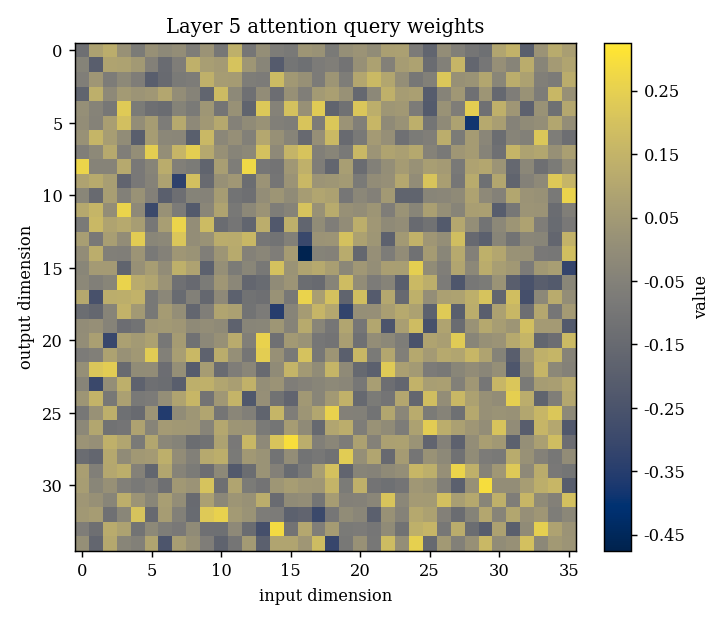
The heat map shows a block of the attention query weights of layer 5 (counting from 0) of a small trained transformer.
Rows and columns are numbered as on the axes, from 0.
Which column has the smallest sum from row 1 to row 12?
14
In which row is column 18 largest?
25
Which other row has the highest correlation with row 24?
20
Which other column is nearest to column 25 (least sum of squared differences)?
0
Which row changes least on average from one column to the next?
10
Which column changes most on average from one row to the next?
27
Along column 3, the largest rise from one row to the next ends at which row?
16
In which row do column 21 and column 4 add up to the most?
13
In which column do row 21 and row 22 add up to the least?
31
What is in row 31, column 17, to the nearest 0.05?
-0.1
